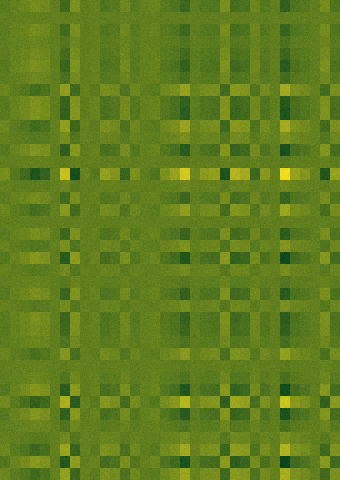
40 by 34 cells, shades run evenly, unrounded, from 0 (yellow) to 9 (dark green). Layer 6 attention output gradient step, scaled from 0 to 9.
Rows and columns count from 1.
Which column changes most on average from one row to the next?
29
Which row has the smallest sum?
15
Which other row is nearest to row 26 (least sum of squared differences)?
37
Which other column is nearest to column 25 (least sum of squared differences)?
30
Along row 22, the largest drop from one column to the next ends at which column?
8
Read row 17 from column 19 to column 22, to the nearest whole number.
7 6 6 6
